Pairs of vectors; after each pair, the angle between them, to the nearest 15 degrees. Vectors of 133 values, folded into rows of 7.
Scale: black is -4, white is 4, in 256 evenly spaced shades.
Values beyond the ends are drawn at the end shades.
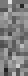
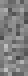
105 degrees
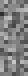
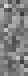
120 degrees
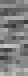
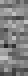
150 degrees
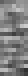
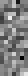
105 degrees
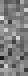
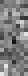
75 degrees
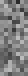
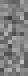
60 degrees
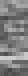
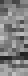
150 degrees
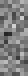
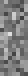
135 degrees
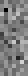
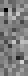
15 degrees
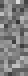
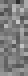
150 degrees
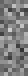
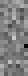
90 degrees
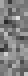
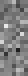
90 degrees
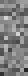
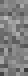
30 degrees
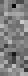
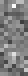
165 degrees
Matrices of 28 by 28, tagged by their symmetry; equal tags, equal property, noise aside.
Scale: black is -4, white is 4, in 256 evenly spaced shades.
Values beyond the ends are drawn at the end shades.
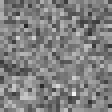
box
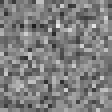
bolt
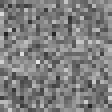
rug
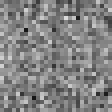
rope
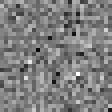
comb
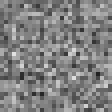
comb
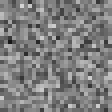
bolt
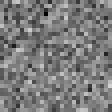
comb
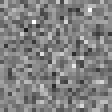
comb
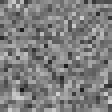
box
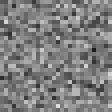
rope
